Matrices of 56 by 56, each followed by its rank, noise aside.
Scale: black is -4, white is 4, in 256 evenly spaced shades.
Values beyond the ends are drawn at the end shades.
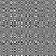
two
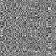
four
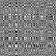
three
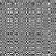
two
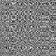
three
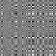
one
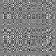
three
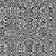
four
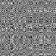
four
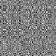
three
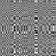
two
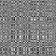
two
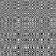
two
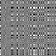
one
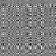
two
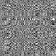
four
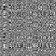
three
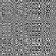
four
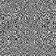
four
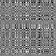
two
